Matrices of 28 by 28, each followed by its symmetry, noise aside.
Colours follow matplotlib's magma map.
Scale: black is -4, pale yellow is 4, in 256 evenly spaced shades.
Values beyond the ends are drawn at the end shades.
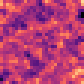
no symmetry.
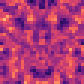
mirrored left to right.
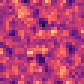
same after a half turn.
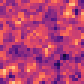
symmetric.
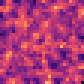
symmetric.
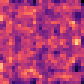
mirrored top to bottom.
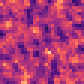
same after a half turn.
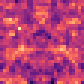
mirrored left to right.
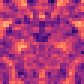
mirrored left to right.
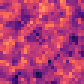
symmetric.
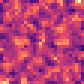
same after a half turn.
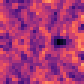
mirrored top to bottom.
